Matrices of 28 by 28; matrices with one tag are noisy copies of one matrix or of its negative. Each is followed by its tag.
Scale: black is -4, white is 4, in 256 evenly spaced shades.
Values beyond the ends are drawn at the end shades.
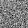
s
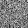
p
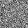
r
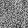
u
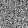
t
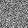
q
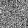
s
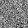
u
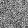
u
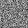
r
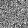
s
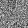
s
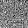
t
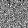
p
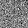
t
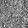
u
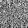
p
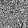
s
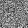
q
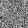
u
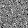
r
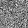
s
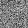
s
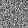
t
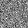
r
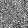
u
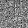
t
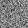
r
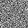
r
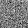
t
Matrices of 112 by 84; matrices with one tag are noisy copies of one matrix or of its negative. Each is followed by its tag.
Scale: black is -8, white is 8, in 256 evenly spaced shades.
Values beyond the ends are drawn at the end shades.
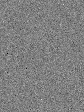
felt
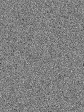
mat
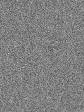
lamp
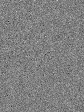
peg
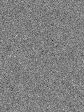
peg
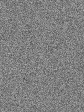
lamp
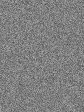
peg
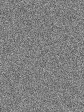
peg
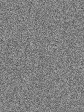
lamp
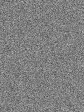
peg
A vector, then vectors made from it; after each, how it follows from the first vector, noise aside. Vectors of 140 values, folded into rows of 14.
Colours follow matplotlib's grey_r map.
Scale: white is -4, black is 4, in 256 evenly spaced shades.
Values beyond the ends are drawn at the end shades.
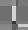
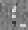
partly zeroed.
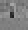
wrapped around, negated, partly zeroed.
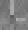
wrapped around, shrunk.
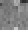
wrapped around, negated, partly zeroed.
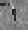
reversed, negated, partly zeroed.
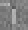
reversed, shrunk.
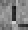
negated.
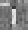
reversed.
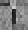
reversed, negated.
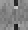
wrapped around, negated, partly zeroed.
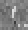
partly zeroed.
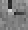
wrapped around, negated, partly zeroed.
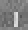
wrapped around, partly zeroed.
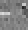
wrapped around, partly zeroed.
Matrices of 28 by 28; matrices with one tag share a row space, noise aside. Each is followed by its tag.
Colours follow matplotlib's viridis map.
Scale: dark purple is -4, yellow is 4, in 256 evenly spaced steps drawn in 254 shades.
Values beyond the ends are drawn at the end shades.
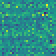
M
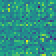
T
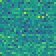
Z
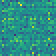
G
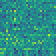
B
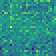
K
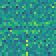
K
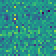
B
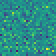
K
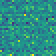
M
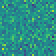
G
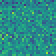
M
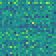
K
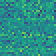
Z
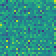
B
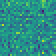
T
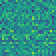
M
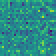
T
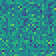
G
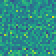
K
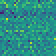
B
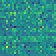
B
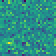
Z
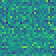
G
